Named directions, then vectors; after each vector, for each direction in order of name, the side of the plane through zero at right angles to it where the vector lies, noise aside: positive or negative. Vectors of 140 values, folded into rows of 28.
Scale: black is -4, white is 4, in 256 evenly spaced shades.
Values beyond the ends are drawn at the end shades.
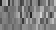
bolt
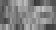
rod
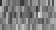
positive, negative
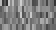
negative, positive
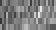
positive, positive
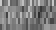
negative, negative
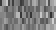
positive, negative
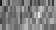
positive, positive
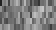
positive, positive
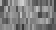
negative, positive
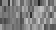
positive, positive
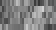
positive, positive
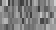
positive, negative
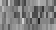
negative, negative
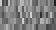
negative, positive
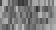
positive, negative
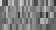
negative, positive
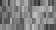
positive, positive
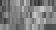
positive, positive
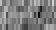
negative, negative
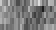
negative, negative
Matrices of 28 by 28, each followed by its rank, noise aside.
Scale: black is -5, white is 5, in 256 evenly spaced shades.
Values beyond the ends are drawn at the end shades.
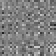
four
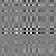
one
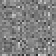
four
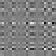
one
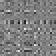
three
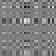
one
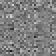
four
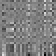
two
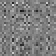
three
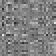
three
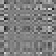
two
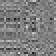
three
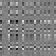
one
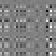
one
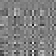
two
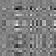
two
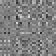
three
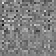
four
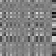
one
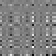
one
